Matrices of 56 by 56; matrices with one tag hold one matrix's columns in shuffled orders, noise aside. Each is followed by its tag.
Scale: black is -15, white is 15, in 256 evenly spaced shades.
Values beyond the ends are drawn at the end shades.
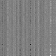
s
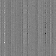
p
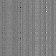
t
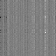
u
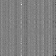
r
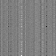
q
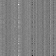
r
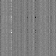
u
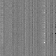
p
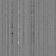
p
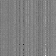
s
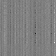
p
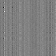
t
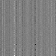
s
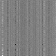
s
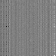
q
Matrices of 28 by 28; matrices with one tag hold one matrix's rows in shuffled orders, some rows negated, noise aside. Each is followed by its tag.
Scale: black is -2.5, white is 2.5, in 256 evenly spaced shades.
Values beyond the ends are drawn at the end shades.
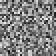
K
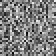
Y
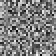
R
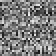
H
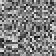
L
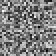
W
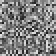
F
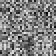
K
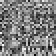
H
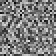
K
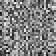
Y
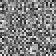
F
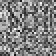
K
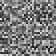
H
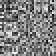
L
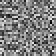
L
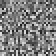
F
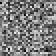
W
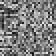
L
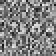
R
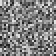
K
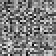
W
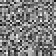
K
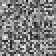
W
